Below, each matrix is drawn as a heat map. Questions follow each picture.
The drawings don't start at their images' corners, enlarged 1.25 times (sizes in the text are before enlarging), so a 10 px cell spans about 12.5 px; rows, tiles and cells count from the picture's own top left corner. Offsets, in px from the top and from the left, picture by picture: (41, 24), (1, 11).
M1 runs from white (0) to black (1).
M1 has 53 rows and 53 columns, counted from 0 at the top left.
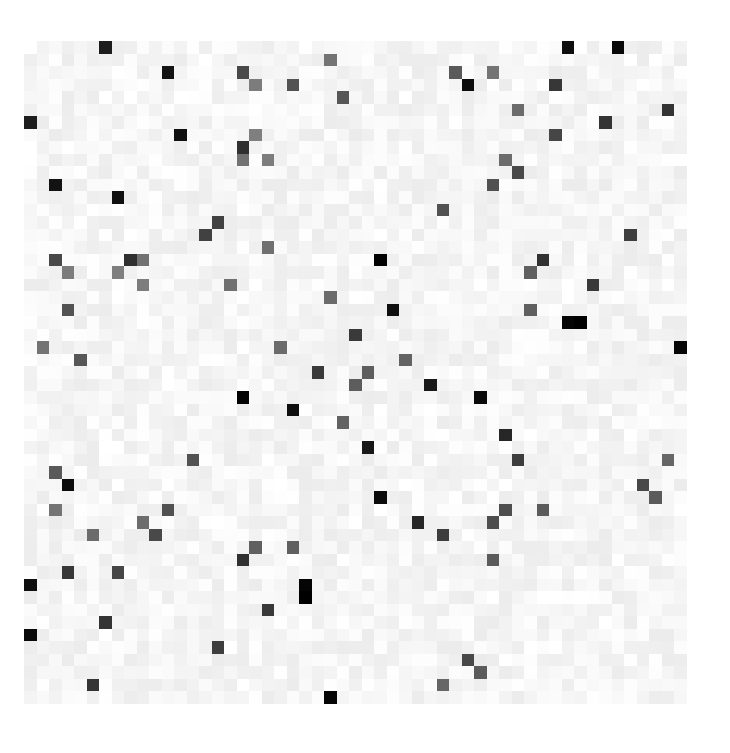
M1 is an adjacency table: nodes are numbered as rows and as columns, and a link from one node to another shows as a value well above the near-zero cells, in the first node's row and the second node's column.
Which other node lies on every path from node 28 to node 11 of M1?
node 17
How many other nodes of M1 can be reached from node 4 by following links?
2
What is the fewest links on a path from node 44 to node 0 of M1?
3
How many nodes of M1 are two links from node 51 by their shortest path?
2
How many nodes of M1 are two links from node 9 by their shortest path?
8
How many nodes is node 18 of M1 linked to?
3
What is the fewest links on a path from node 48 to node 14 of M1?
2
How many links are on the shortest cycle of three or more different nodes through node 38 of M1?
5
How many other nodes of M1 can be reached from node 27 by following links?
3
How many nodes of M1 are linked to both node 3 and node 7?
2
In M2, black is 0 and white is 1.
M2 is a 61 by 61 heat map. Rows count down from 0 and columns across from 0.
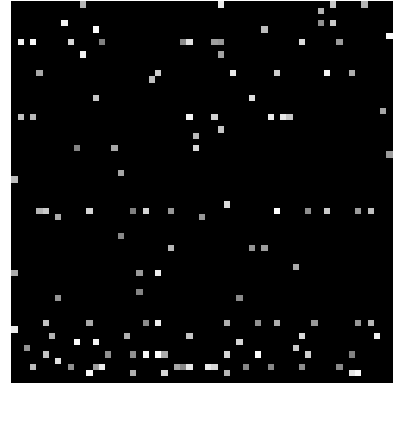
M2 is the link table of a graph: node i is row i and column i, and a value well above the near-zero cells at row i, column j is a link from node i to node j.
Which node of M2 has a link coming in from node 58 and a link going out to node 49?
node 3
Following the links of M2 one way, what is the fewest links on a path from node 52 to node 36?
4
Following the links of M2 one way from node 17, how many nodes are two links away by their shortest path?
6
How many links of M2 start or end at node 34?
6
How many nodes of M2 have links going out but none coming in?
1
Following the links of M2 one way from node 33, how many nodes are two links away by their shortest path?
9
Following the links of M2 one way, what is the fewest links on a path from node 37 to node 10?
4
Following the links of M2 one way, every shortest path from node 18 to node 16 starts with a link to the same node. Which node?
node 43
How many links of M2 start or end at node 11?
8
